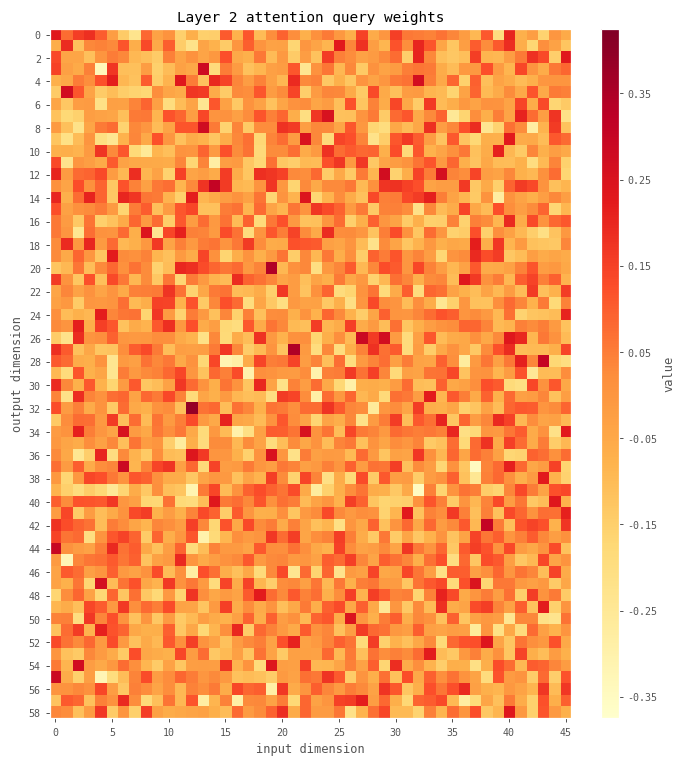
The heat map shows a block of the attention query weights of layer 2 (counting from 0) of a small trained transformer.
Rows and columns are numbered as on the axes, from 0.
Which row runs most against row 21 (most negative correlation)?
34
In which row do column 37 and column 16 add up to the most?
21
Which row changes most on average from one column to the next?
57
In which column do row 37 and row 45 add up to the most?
6
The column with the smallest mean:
23
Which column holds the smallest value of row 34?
16
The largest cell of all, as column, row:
12, 32
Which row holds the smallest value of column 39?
14
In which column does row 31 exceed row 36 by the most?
2
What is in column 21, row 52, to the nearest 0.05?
0.2
